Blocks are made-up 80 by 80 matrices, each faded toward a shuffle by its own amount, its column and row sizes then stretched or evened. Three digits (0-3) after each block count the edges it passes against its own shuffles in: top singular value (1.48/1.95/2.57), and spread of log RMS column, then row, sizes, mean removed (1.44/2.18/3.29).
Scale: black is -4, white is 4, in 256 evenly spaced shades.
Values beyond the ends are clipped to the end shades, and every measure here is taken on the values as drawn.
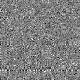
2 0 1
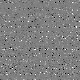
0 1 2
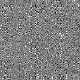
2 2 0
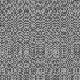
3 0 1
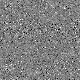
0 0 1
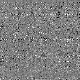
1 1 2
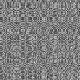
3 0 1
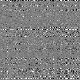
2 1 3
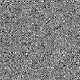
2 0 1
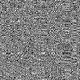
2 0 1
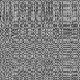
3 0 2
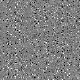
1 2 0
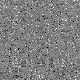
1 0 0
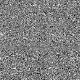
0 0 2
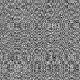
3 0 0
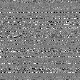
0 0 3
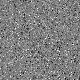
0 0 0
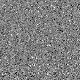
1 0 1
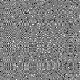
3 0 1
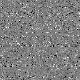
1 0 2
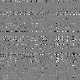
1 1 3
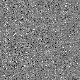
0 1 1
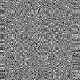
3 1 0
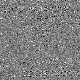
1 0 2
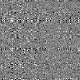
2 2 2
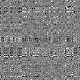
3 1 2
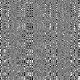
3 3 1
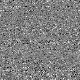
1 0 2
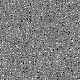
1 0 0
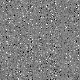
0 2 0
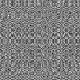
3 2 1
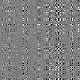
3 3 2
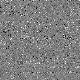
0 1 1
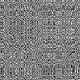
3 2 0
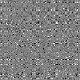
3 1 2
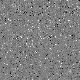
0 0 1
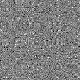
2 0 0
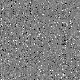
1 1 0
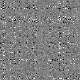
1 2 2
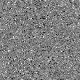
0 0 1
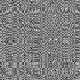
3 0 0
